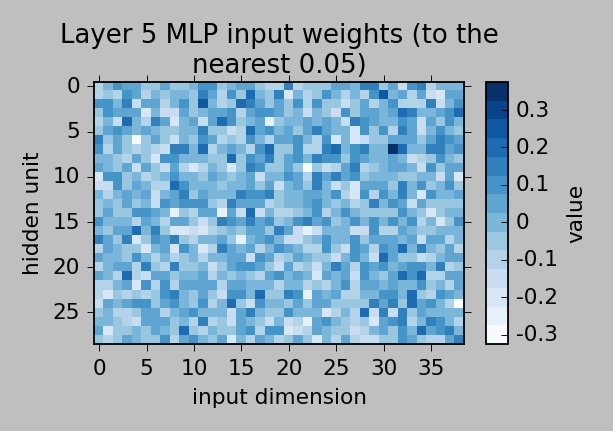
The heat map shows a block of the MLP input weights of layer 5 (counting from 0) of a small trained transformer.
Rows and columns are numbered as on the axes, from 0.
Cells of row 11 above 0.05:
7
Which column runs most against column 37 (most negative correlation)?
5
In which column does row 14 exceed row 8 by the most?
6
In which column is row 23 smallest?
22
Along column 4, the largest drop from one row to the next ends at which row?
17
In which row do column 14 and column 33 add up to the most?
24
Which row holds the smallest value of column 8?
14
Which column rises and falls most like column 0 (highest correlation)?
38
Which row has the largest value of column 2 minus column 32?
0
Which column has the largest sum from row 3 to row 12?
32
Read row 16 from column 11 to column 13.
-0.2 -0.1 -0.05
